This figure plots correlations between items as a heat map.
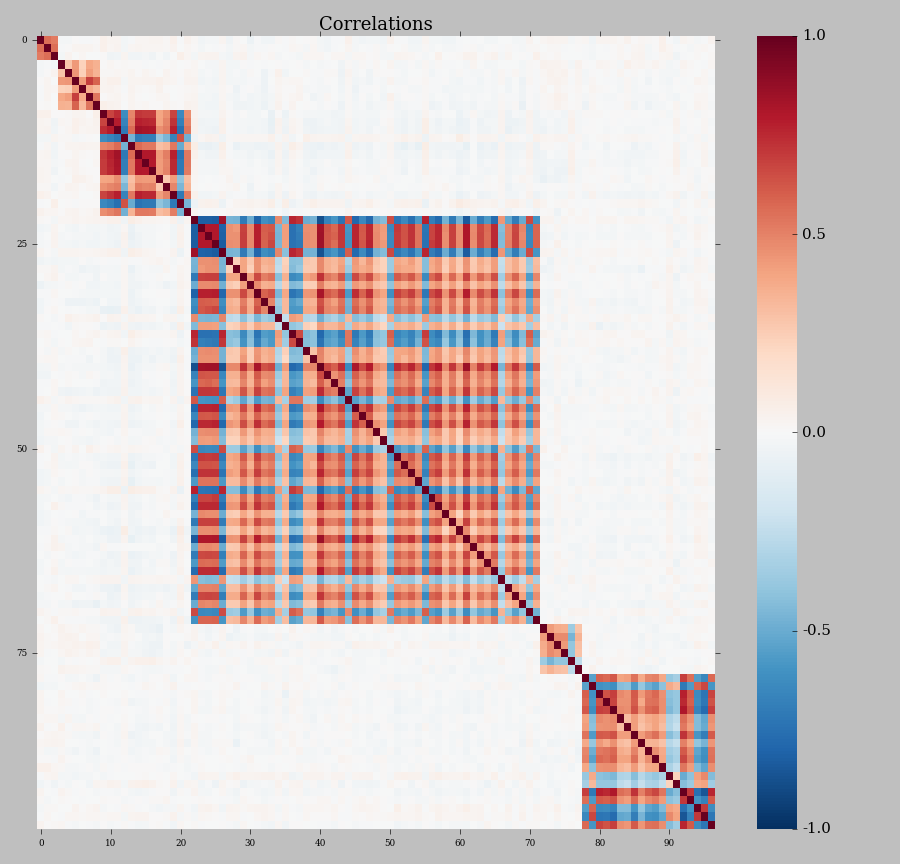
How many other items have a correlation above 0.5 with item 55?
7
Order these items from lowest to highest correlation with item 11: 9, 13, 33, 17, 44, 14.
33, 44, 17, 13, 9, 14
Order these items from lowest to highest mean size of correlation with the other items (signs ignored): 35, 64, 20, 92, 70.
20, 92, 35, 64, 70
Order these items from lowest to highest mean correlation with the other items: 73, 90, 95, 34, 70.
70, 34, 95, 90, 73
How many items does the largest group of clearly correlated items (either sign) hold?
50
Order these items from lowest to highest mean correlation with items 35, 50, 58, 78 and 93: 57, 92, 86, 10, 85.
10, 57, 86, 85, 92
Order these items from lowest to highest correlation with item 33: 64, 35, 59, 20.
20, 35, 64, 59
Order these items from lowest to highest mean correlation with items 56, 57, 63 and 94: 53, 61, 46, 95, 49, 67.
95, 49, 67, 46, 53, 61
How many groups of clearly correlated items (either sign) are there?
6
